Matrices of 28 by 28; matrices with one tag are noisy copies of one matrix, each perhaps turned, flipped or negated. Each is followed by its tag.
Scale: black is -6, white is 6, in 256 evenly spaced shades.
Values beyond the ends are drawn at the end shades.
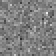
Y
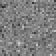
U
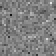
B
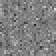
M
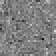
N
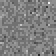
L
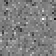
U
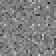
L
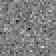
Y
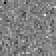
B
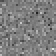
U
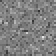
U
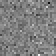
L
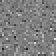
L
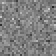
L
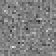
Y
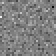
L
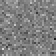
L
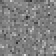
N
